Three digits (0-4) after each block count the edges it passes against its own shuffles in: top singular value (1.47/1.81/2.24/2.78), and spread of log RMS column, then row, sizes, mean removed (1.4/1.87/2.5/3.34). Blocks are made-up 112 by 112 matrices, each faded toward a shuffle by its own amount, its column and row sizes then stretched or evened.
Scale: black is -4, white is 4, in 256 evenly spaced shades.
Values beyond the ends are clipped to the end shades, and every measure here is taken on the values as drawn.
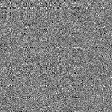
3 1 2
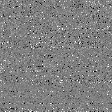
1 1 3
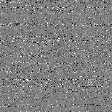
1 0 4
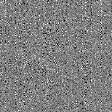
2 3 1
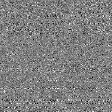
2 1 3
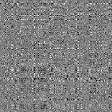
4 3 3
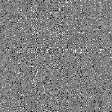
3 3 2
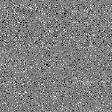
1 2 3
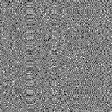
4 1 1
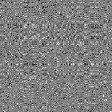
4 0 2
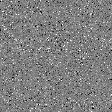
0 0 2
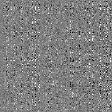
2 4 2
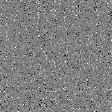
0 2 1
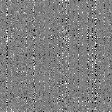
1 4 2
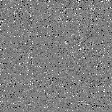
0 2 2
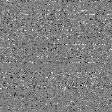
0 0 3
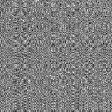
4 3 0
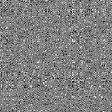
3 2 3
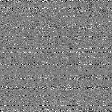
3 1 4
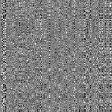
4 4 0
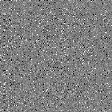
3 2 2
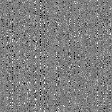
2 4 1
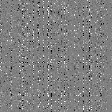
3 4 1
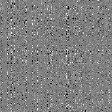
2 4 2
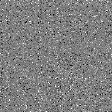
0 2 2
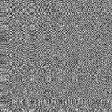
4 2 3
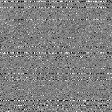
4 0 4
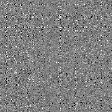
2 3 2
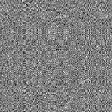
4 2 1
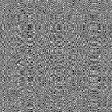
4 3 1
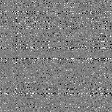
3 2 4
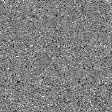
1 1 2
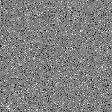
2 0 1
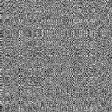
4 3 2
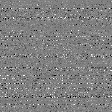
2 0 4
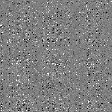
2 3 2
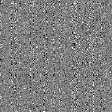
2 4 1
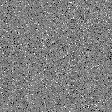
2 0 0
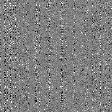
2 4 0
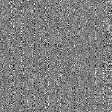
2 4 0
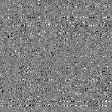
3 1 3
